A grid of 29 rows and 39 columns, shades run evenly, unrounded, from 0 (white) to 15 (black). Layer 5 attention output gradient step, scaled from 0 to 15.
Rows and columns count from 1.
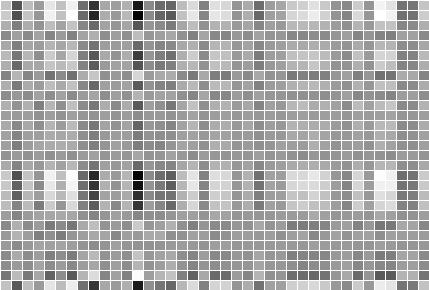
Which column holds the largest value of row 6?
13
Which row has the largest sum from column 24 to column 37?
28
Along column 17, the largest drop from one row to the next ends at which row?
29
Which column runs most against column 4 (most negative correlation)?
34
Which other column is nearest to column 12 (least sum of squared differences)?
23
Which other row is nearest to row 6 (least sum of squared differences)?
21
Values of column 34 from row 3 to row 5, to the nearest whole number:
6 6 6
